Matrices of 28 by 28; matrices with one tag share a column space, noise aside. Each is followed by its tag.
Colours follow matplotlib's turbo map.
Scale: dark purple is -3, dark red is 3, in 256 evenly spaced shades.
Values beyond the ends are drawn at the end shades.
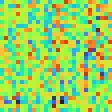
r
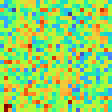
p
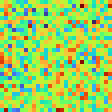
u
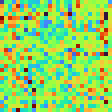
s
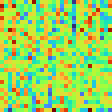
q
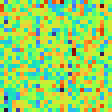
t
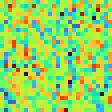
u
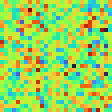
u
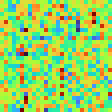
s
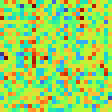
r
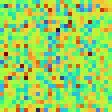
u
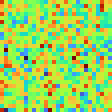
u
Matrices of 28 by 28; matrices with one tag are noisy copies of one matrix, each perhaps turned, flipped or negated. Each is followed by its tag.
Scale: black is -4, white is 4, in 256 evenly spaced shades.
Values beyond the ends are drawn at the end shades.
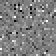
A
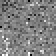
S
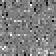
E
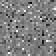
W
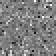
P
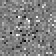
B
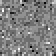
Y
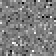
P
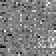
E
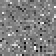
A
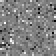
P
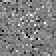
B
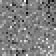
S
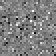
B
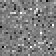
W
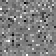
W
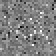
B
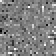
Y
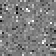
P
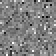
P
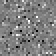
B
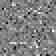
W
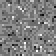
A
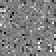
P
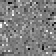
Y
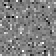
P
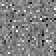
W
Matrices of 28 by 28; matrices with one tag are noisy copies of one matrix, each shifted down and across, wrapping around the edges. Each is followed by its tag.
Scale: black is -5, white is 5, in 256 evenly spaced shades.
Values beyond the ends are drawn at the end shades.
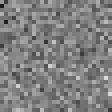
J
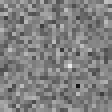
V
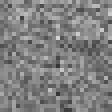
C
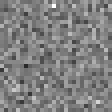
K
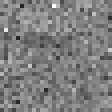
C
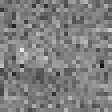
C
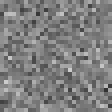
J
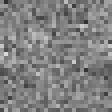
C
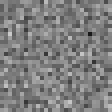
K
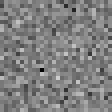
J
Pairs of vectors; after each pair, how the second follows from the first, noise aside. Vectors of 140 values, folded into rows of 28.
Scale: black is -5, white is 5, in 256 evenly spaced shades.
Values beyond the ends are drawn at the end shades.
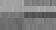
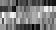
wrapped around, negated, scaled up.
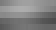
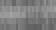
wrapped around, shrunk.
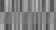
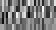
wrapped around, negated, scaled up.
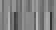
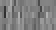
reversed, partly zeroed.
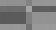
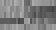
reversed.
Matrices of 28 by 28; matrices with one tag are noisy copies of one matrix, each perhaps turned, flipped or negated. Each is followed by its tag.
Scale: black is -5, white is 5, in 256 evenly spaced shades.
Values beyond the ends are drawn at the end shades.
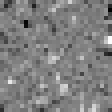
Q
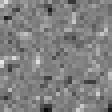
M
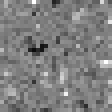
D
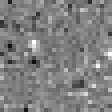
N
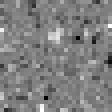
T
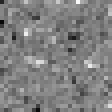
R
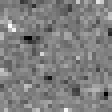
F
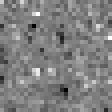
R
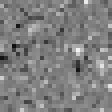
N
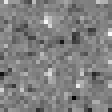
R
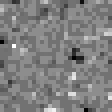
T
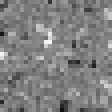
D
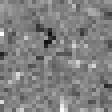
D
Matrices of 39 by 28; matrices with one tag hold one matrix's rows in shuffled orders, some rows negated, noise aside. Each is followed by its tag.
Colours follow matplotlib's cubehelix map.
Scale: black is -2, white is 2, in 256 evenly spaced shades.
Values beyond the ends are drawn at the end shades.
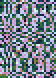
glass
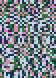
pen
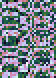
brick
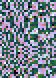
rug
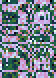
brick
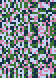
rug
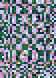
glass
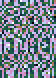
pen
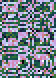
brick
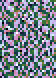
pen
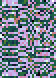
brick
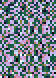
pen
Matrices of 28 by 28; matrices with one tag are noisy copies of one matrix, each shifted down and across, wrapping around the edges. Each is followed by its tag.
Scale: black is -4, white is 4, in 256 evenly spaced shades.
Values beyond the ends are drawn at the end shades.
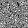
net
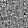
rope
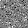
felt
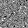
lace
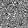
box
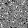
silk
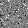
lace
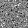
felt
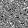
felt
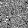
box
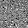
box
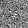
box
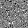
felt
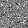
box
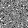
rope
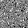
silk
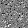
felt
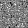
net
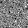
lace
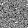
felt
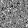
lace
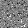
felt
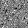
lace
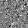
lace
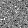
felt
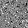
lace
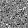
felt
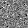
rope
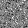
lace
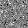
lace
